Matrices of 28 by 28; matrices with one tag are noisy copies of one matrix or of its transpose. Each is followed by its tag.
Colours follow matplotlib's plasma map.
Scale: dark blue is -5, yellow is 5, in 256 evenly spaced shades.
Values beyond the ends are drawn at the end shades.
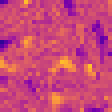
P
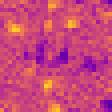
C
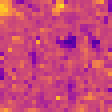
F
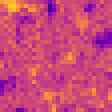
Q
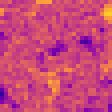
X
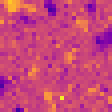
Q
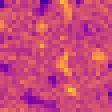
P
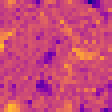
X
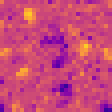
C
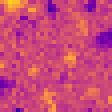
Q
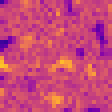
P
